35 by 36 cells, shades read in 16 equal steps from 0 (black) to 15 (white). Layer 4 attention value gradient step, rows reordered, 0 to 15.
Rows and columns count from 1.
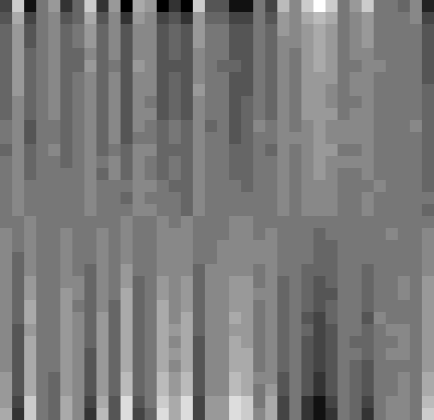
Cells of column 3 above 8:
12
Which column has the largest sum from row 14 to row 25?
11
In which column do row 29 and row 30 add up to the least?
27
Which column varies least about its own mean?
4
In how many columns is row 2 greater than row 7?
11
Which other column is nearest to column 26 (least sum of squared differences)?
2
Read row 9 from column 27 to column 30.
9 8 7 7
